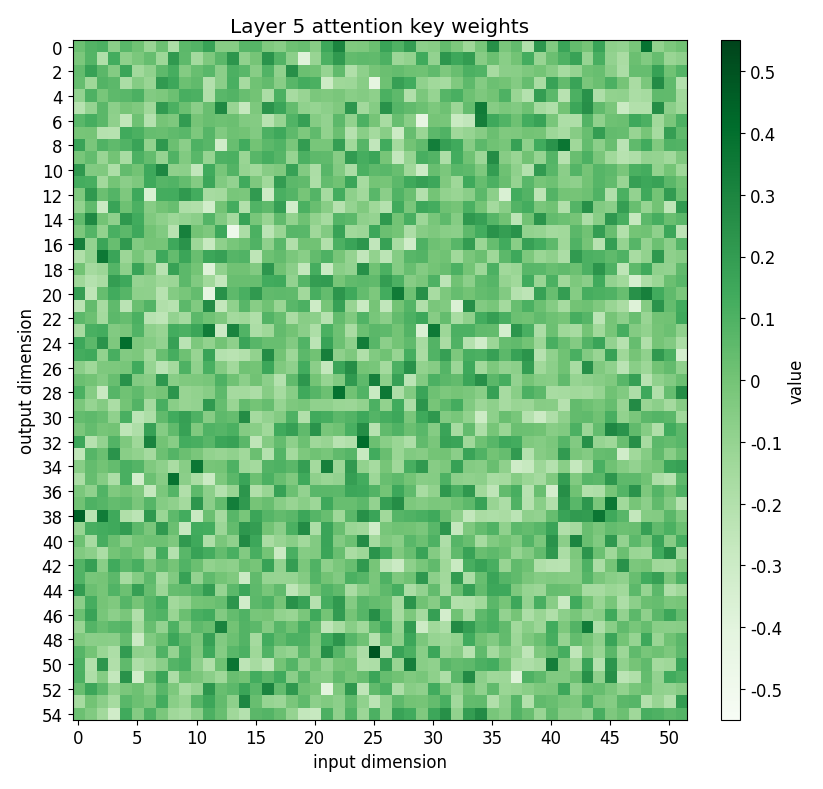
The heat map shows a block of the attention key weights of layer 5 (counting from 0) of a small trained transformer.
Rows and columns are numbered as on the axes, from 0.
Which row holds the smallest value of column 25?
3
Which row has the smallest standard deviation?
2
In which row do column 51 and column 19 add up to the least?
1
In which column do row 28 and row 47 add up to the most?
26
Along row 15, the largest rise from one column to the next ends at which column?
9
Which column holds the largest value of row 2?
18
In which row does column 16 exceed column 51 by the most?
25
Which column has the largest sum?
43
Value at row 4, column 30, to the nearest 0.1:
-0.1
